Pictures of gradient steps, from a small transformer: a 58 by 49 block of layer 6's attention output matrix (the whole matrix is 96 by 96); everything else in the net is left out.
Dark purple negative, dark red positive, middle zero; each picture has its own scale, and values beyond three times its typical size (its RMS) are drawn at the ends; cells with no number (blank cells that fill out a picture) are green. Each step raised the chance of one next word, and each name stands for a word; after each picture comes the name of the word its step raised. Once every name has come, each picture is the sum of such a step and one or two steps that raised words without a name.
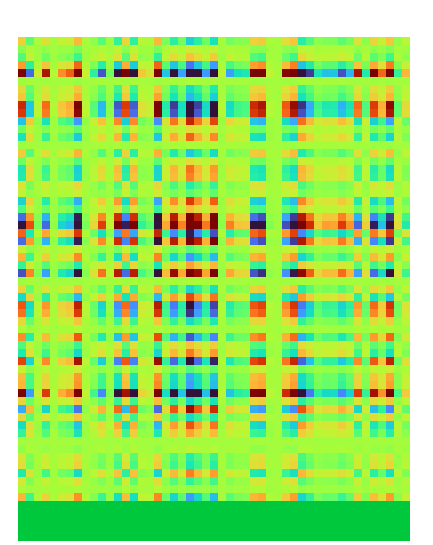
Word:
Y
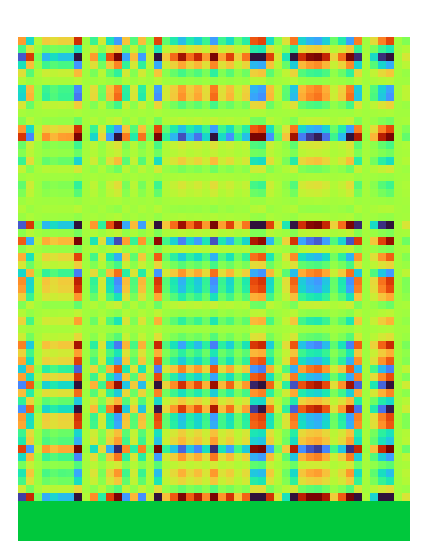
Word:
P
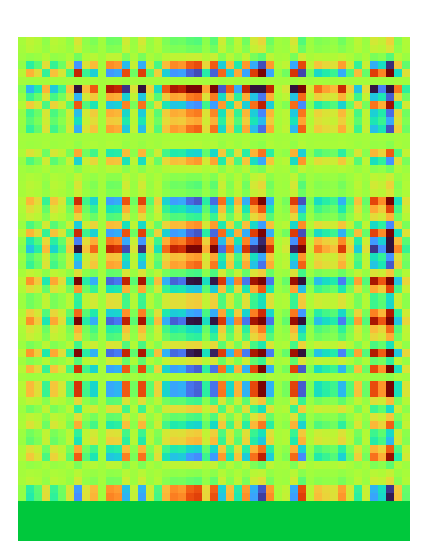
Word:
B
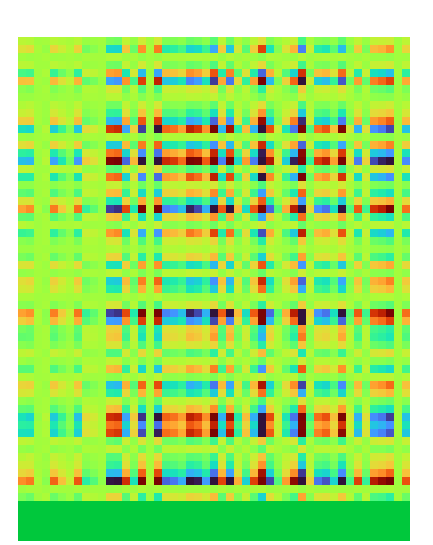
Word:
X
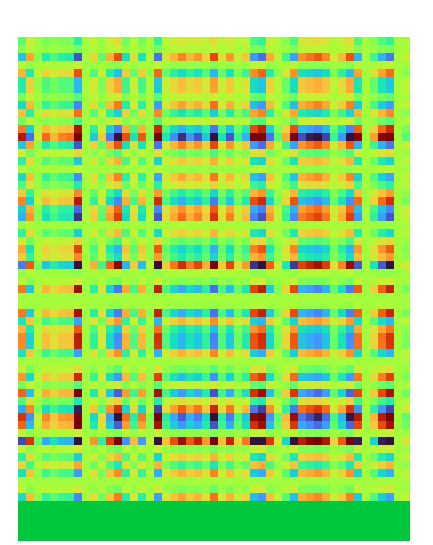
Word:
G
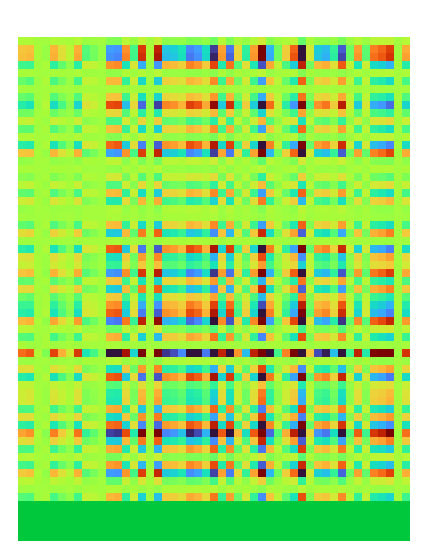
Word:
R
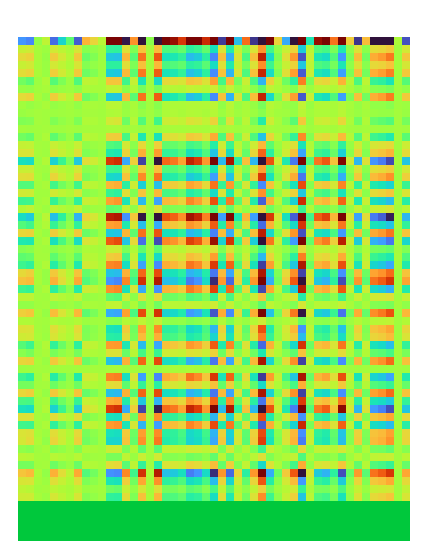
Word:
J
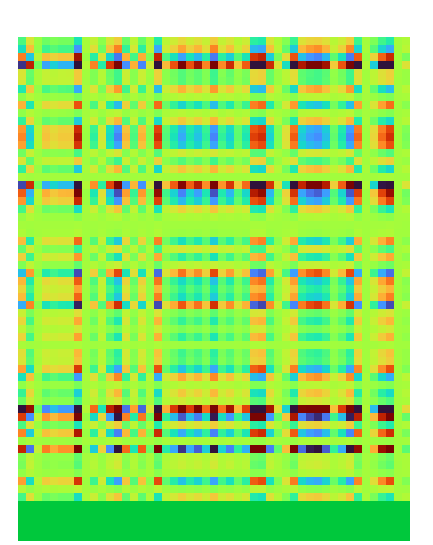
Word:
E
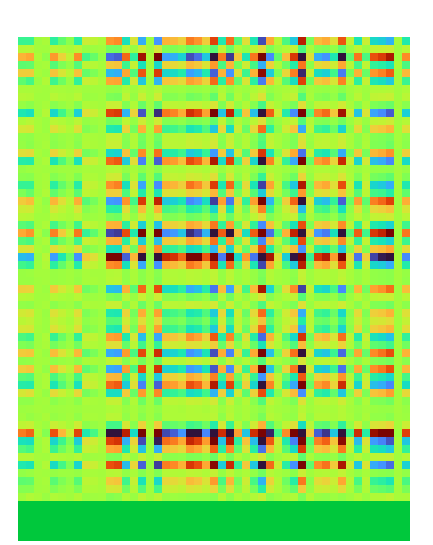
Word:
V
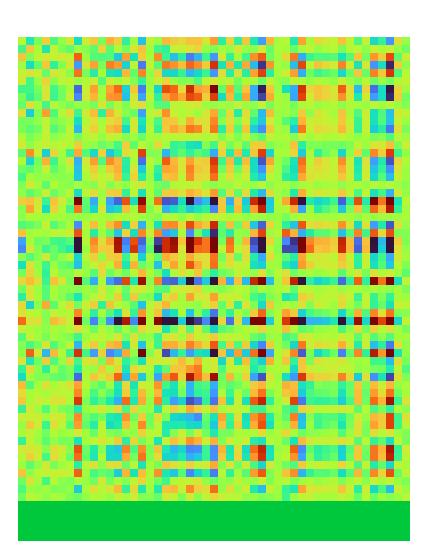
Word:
B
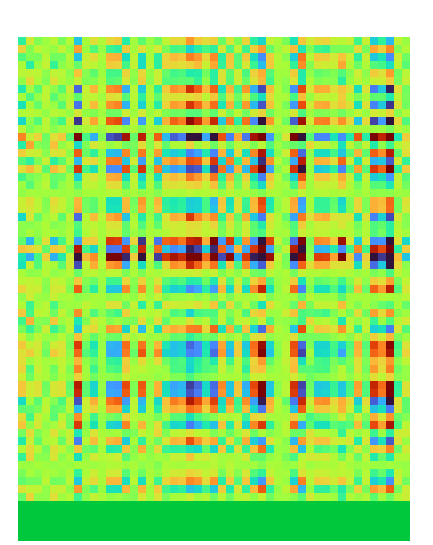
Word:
G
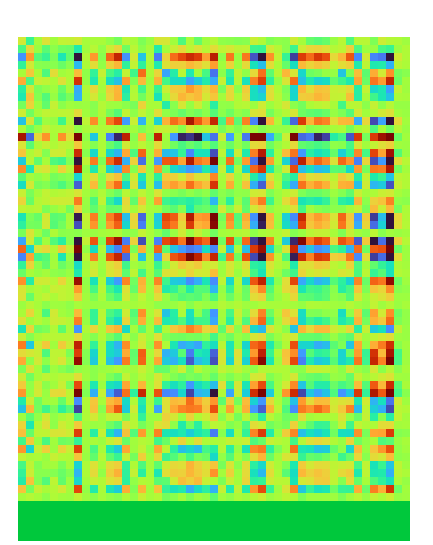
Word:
Y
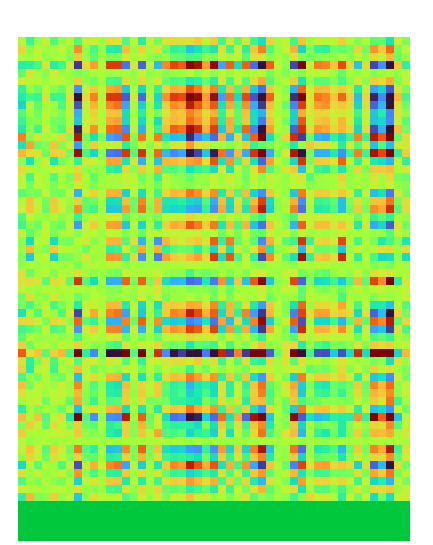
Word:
R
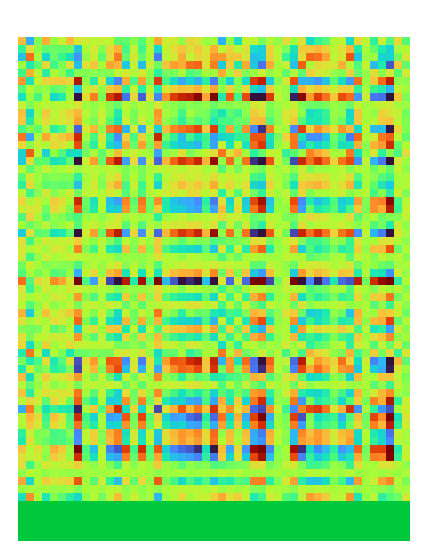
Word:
X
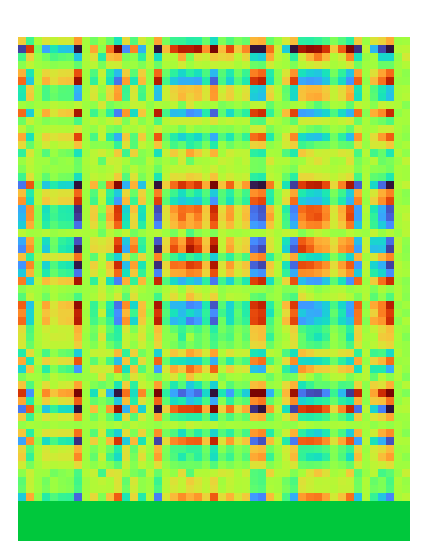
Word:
Y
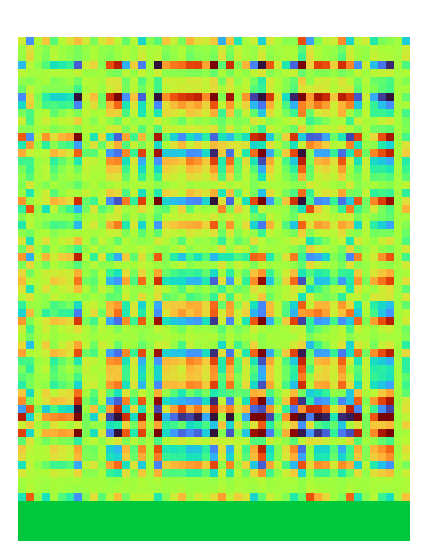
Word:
R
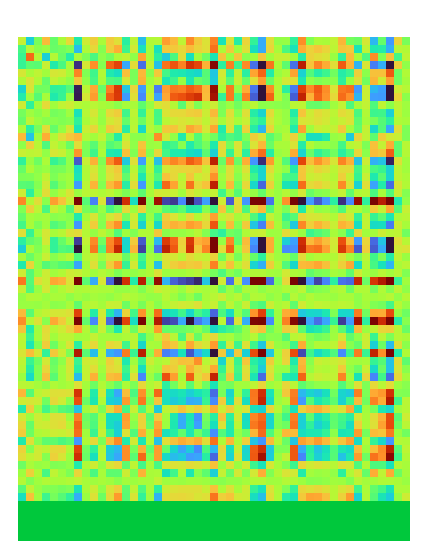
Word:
B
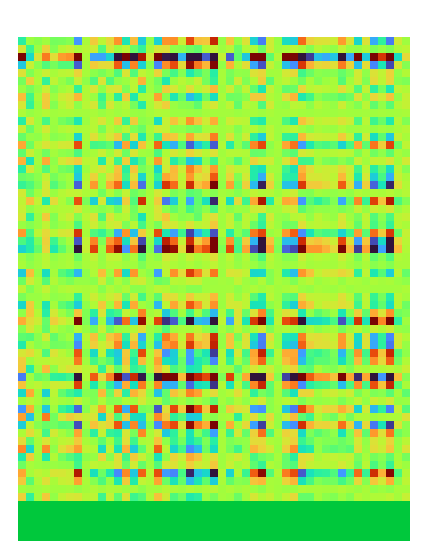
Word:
E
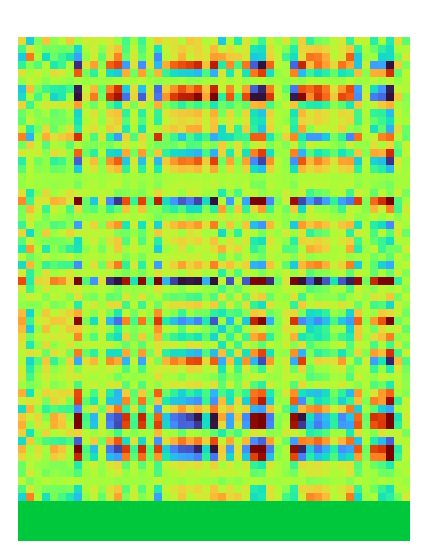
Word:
B
